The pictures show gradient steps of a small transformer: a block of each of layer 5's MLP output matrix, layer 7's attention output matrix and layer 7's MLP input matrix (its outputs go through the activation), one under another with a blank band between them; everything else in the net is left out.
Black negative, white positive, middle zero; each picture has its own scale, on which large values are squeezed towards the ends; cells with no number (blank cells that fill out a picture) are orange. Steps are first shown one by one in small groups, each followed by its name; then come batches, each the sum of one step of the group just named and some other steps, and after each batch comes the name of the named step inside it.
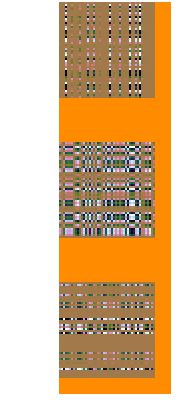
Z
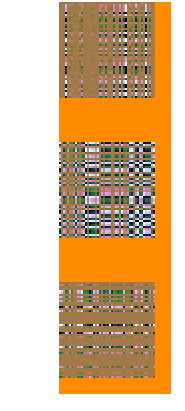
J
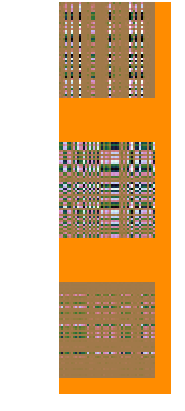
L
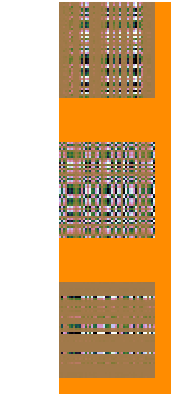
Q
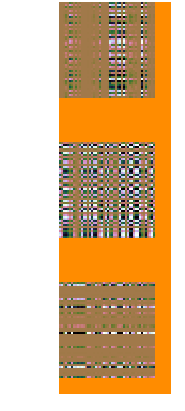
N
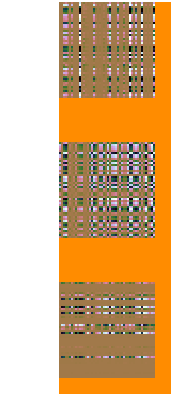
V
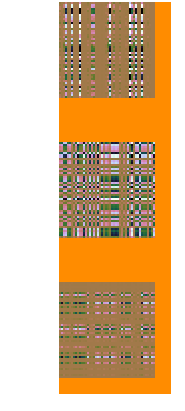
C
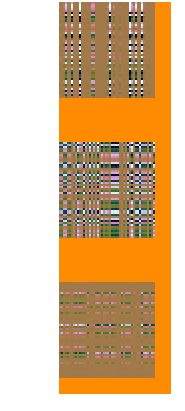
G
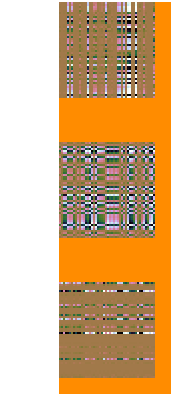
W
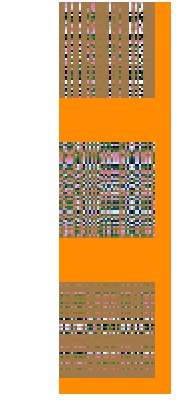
G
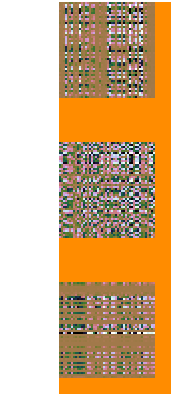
C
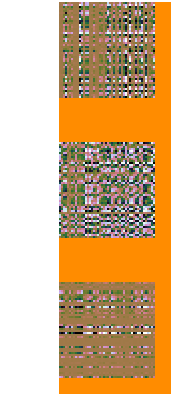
J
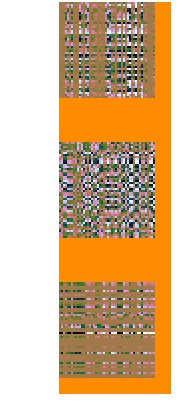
L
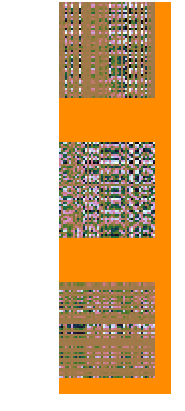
C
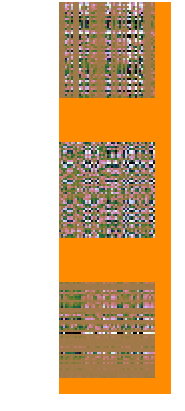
G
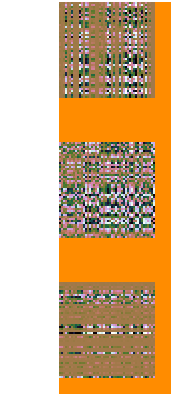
Q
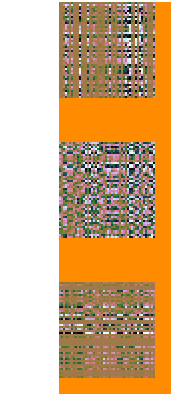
J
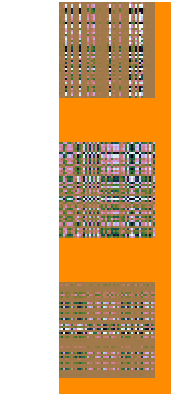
C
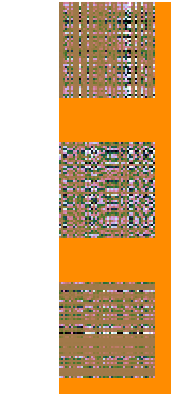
W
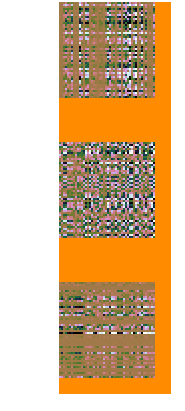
V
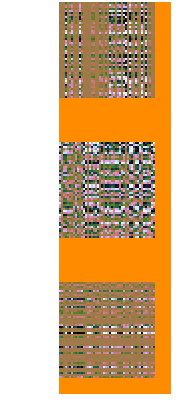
L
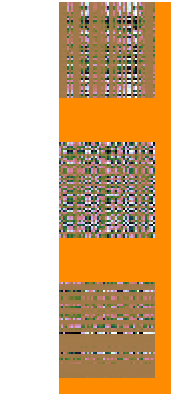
W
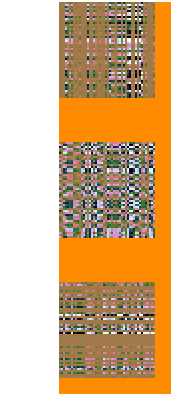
Z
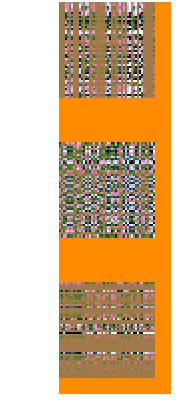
W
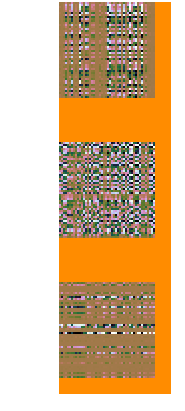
G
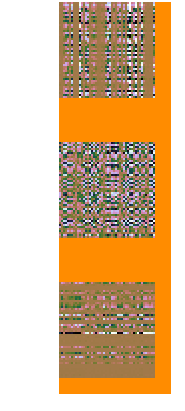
G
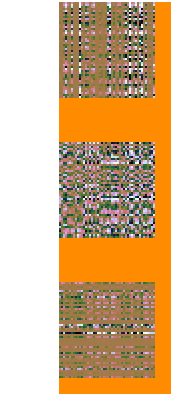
C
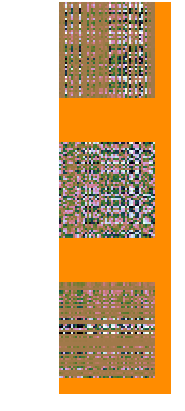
C
